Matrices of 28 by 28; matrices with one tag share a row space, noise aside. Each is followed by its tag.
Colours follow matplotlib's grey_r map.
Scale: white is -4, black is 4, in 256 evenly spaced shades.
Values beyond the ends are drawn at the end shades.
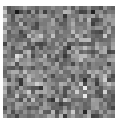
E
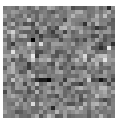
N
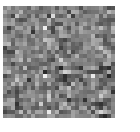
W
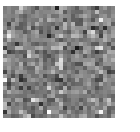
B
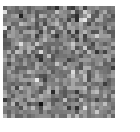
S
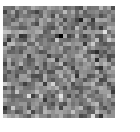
B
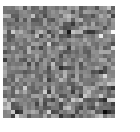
W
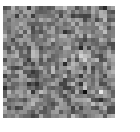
E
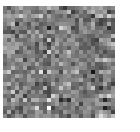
W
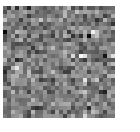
E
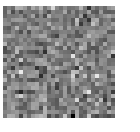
S
